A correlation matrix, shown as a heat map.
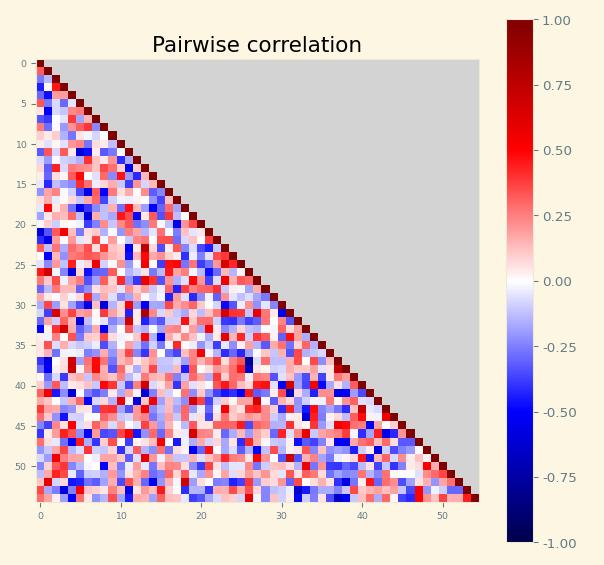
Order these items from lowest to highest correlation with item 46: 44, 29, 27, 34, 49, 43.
43, 44, 29, 34, 49, 27
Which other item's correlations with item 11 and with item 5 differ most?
32
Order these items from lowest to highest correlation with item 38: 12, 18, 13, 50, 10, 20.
18, 50, 12, 20, 13, 10
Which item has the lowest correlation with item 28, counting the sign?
17
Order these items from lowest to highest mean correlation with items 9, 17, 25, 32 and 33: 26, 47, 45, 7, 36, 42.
47, 36, 42, 26, 45, 7
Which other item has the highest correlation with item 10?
42
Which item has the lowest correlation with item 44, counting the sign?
33
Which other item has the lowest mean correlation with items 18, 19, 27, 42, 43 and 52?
6
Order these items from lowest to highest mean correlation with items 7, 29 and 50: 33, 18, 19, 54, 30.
19, 18, 30, 54, 33
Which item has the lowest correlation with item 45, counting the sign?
41
